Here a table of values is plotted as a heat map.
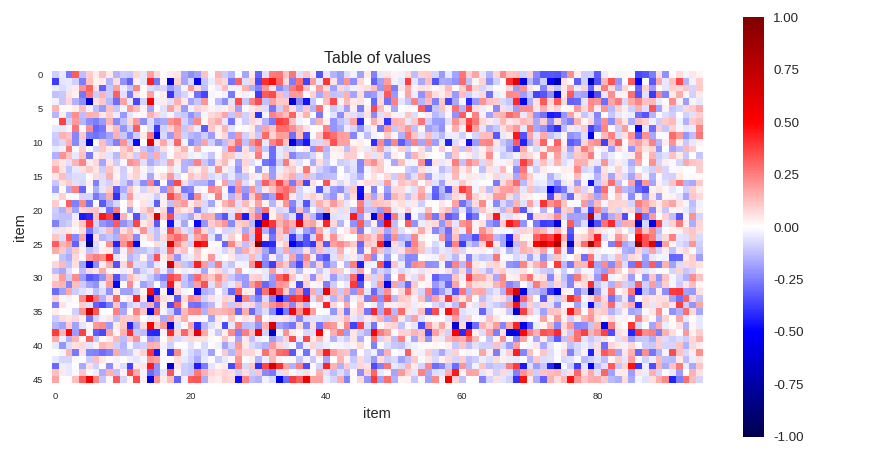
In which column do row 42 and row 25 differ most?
30
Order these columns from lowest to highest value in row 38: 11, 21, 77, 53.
53, 77, 11, 21
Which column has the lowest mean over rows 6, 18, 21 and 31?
9
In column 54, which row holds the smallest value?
37
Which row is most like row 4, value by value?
10
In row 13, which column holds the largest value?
69
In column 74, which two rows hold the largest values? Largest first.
25, 24
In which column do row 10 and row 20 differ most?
5
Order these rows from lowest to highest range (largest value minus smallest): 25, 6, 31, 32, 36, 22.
36, 6, 31, 22, 32, 25
